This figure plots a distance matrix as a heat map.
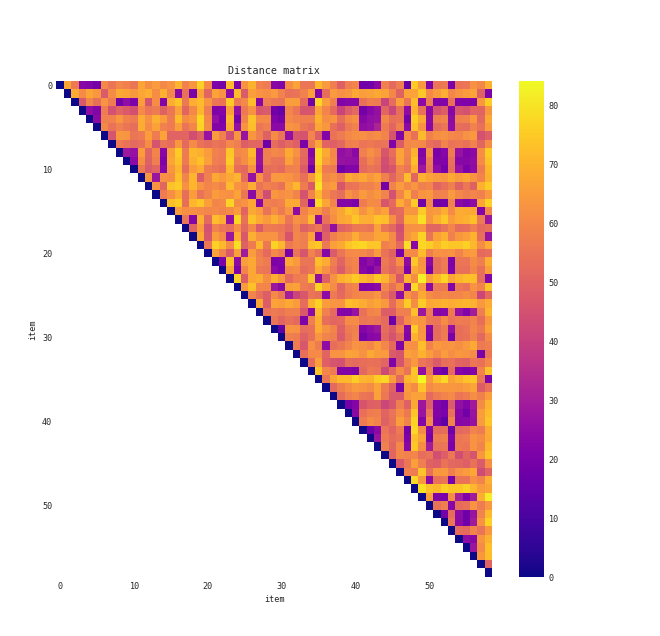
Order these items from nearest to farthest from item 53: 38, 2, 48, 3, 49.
3, 38, 2, 49, 48
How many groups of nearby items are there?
10
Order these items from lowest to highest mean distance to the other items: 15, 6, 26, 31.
6, 31, 15, 26
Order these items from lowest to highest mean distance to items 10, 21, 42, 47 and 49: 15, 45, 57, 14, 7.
14, 45, 7, 57, 15
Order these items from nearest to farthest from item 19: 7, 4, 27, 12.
7, 12, 27, 4
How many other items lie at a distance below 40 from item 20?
5
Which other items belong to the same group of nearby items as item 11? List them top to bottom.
13, 26
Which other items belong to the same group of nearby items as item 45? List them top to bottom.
7, 28, 33
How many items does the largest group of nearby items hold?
16
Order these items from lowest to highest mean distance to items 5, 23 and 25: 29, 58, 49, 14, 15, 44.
58, 29, 15, 44, 14, 49
